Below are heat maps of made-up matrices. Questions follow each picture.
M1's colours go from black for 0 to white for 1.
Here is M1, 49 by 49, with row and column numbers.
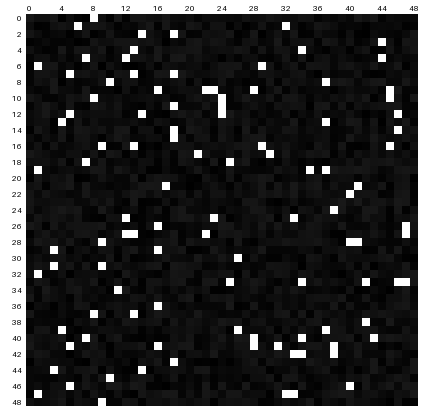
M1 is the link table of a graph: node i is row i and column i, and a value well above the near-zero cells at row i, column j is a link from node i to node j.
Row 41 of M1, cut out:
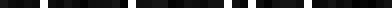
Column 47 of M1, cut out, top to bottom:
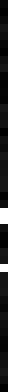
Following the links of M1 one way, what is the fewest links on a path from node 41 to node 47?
4
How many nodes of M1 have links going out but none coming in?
8
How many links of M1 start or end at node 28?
6
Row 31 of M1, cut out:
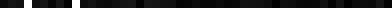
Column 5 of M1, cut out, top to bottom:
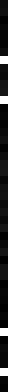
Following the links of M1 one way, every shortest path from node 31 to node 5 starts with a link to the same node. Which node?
node 9
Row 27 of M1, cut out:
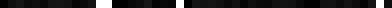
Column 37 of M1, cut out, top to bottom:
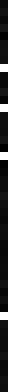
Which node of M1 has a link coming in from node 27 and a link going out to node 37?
node 13
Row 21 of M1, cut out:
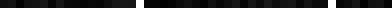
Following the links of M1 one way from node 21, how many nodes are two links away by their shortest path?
6
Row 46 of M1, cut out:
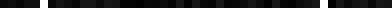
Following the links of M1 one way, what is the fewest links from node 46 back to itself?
3
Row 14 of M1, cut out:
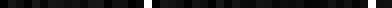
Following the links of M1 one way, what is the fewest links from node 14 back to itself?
4
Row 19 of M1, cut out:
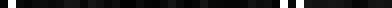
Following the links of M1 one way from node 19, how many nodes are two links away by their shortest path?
4
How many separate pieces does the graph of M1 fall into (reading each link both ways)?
2
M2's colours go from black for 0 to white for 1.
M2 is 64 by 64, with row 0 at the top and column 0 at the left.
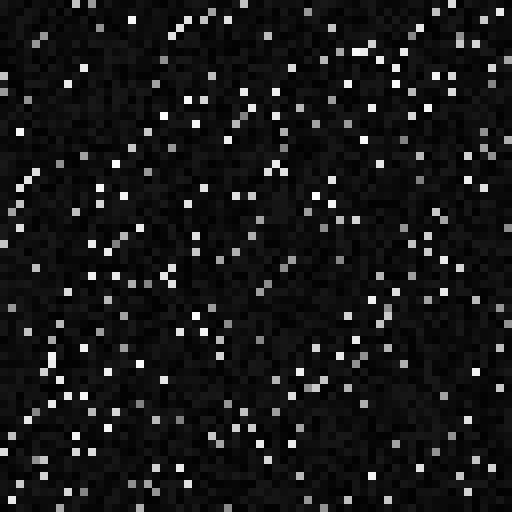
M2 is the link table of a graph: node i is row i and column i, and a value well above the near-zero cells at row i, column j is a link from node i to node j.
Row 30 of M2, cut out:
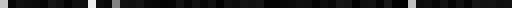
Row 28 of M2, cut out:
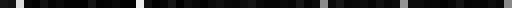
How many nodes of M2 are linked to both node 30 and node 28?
0
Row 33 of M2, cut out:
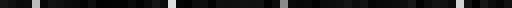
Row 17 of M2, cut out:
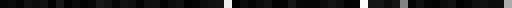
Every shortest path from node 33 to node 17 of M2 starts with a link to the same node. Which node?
node 35
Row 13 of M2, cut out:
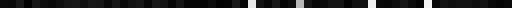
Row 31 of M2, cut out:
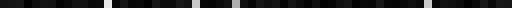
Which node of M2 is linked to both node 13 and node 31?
node 53
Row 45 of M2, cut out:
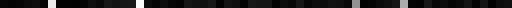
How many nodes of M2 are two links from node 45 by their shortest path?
4
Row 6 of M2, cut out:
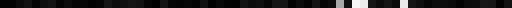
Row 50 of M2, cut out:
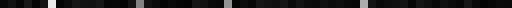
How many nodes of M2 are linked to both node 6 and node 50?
1
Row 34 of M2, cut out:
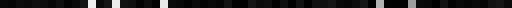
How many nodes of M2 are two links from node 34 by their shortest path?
6
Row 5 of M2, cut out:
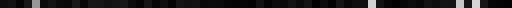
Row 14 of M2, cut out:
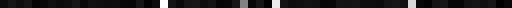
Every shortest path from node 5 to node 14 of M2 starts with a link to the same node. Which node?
node 4
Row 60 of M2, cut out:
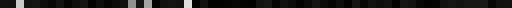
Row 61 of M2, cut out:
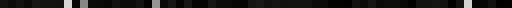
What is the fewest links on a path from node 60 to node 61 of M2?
6
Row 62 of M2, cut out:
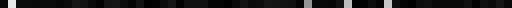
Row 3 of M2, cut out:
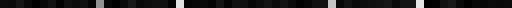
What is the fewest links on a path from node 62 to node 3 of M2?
5
